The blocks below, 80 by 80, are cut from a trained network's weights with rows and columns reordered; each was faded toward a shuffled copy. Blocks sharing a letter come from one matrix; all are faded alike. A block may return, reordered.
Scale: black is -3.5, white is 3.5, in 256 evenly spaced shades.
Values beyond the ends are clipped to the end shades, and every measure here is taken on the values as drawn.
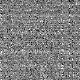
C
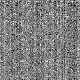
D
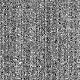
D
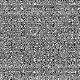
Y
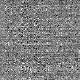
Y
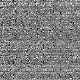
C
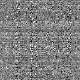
C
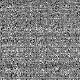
Y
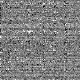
C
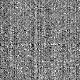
D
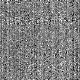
D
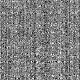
D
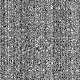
D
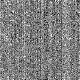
D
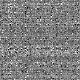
C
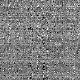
C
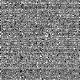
Y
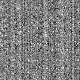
D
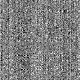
D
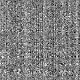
D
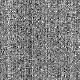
D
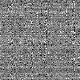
Y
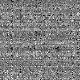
Y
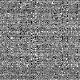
C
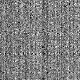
D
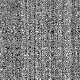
D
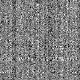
D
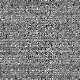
C
